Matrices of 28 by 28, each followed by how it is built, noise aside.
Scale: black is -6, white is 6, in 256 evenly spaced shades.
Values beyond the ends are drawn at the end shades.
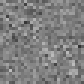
block diagonal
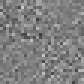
block diagonal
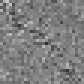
banded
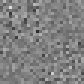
block diagonal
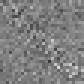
banded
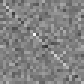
diagonal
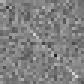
diagonal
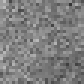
smooth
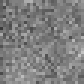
smooth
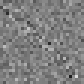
banded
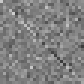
diagonal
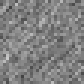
Hankel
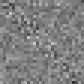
banded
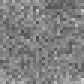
smooth
